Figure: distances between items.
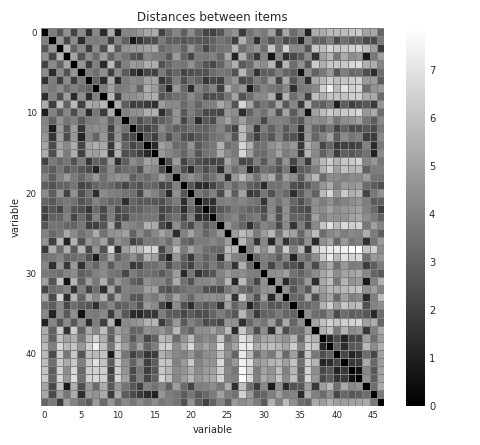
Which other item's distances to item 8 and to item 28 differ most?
7
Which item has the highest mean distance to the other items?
39
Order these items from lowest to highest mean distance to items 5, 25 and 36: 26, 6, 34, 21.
6, 21, 34, 26
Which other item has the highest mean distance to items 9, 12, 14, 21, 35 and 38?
27
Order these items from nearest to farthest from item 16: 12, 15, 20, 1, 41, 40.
20, 1, 12, 15, 40, 41
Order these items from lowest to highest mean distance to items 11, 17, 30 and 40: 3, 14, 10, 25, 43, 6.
14, 3, 6, 10, 43, 25
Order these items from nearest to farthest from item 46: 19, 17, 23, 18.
19, 23, 18, 17
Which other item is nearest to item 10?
36
